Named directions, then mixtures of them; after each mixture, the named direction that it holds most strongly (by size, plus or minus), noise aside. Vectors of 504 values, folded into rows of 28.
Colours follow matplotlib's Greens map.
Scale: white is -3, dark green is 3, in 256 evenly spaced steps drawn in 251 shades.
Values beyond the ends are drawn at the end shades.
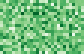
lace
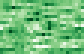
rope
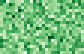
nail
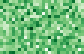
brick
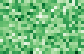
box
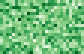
box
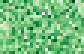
brick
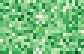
box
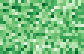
box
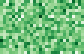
nail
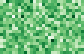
nail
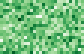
box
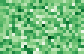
box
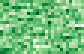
rope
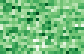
rope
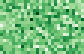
lace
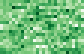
rope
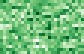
rope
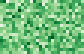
nail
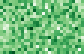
brick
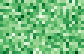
box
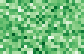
box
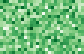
brick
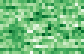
rope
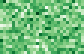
nail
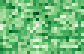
rope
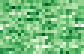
rope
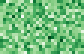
nail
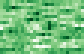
rope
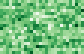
rope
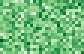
nail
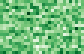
box
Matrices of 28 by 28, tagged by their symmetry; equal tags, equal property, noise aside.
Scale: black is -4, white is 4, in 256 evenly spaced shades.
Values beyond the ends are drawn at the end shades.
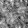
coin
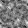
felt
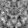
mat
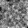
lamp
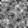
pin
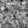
coin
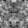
mat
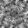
felt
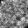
lamp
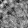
lamp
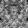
mat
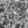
pin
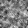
coin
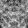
mat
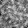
pin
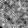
pin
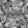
felt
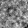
lamp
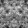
mat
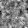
coin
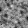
felt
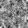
felt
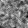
coin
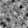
pin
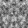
mat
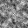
felt
